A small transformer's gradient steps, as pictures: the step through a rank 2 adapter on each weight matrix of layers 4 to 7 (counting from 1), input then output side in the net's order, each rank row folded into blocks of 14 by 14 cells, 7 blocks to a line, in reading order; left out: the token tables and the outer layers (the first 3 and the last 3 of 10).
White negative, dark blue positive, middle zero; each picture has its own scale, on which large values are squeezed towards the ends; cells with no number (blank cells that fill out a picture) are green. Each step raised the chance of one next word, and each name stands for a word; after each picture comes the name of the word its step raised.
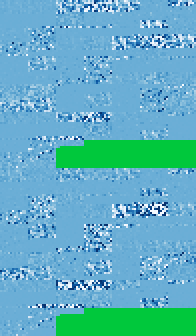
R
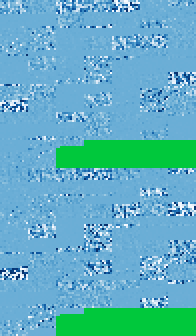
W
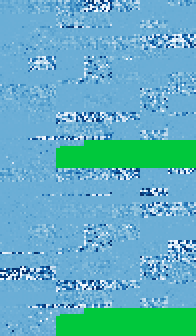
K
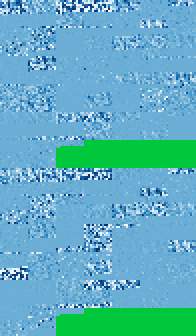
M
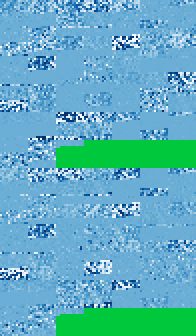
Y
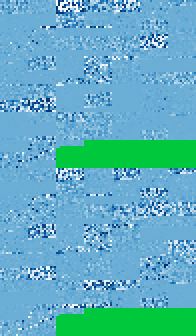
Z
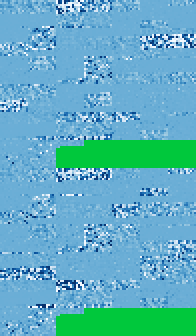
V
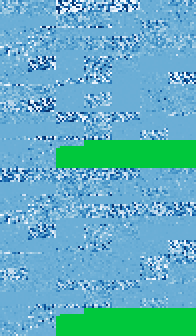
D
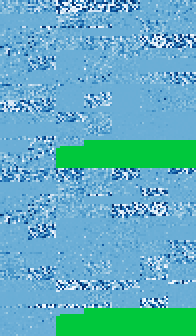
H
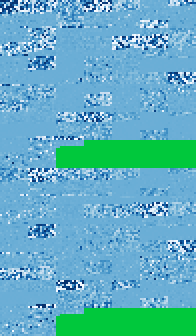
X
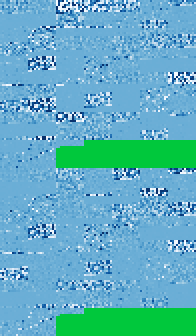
D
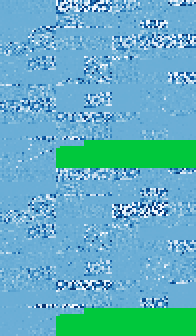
R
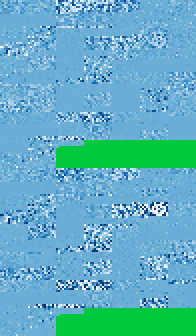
R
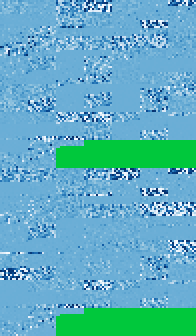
K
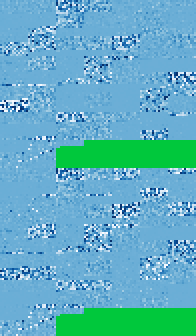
W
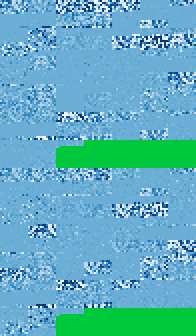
X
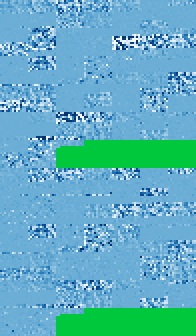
Y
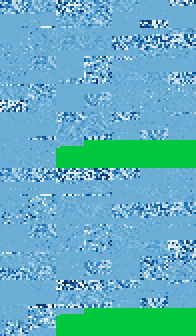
V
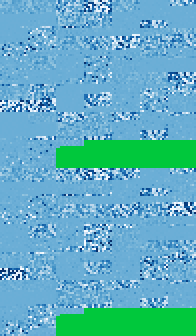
W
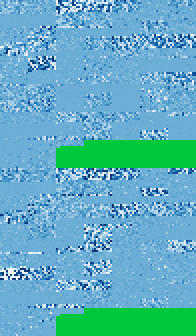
M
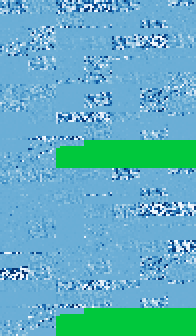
K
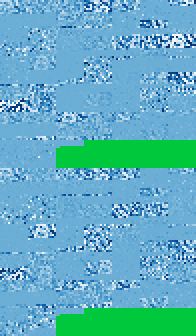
W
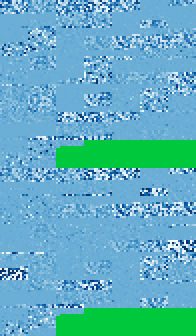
K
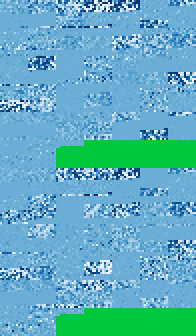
H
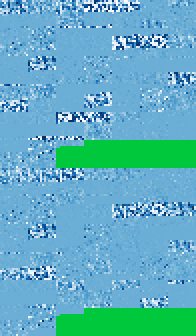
Y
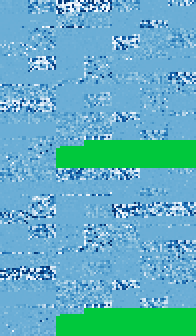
H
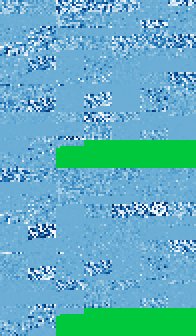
X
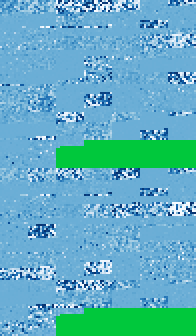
Z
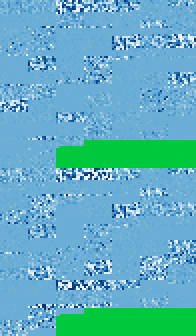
V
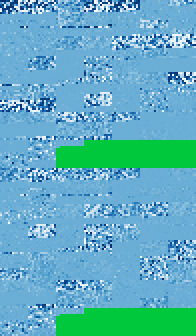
W
